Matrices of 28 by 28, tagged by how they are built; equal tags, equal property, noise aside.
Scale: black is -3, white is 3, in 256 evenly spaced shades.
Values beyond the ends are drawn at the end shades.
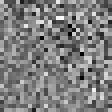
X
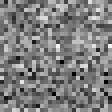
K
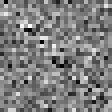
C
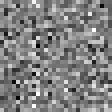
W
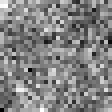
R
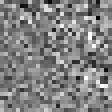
X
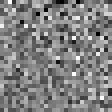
X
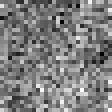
R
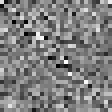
C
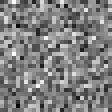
K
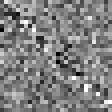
C
